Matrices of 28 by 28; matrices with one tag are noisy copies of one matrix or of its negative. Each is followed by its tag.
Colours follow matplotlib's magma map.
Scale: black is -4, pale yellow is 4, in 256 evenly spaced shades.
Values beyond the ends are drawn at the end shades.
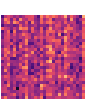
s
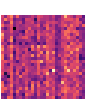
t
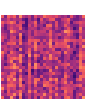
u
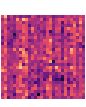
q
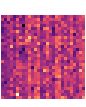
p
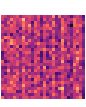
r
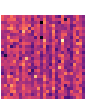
r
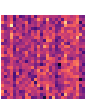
t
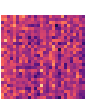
p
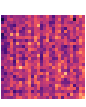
p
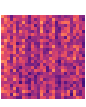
p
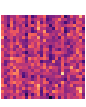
s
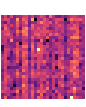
u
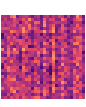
r
